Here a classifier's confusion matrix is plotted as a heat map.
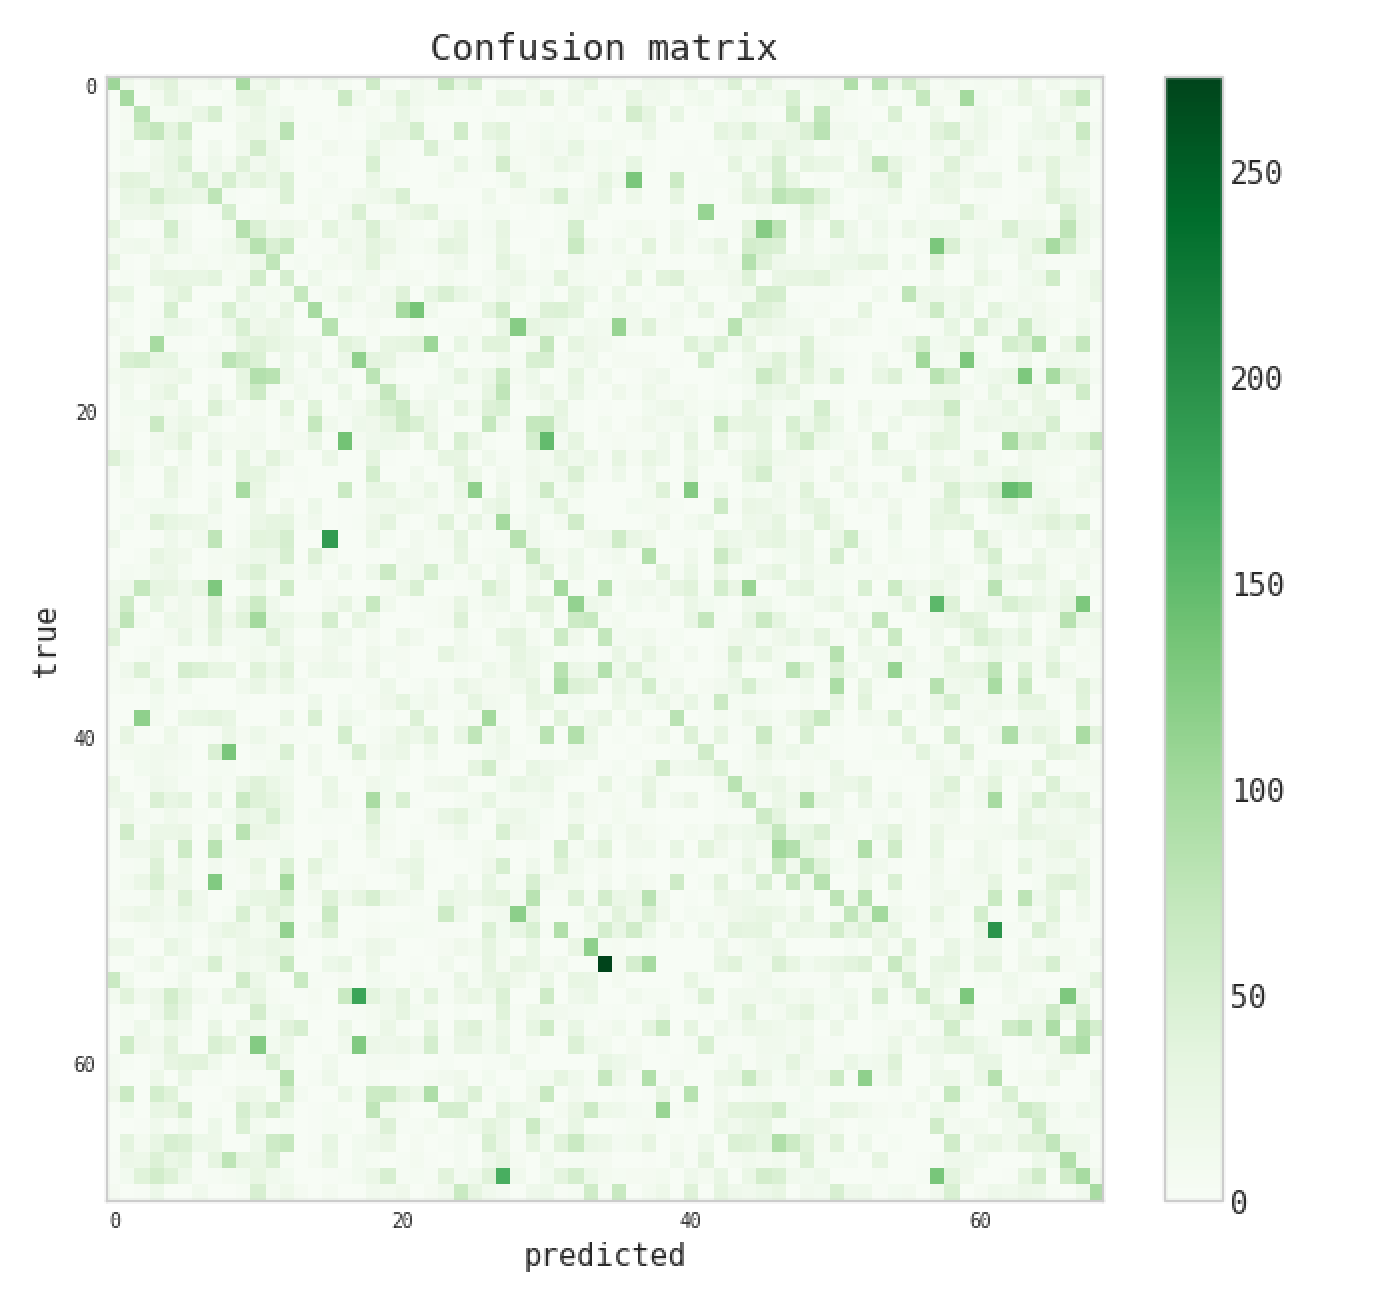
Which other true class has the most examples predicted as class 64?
16
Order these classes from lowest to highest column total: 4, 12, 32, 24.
24, 4, 32, 12
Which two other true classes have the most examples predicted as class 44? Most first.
31, 11
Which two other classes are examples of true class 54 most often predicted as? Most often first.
34, 37
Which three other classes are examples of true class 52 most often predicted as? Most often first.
61, 12, 31
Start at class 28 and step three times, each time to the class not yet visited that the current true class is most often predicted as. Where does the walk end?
50
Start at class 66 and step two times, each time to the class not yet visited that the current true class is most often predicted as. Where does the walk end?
41
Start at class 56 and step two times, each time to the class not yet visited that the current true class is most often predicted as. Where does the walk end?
59
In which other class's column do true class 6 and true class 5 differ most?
36
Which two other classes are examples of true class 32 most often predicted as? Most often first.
57, 67
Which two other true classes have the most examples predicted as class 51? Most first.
0, 28
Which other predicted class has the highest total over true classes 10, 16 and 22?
30
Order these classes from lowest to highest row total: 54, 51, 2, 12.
2, 12, 51, 54
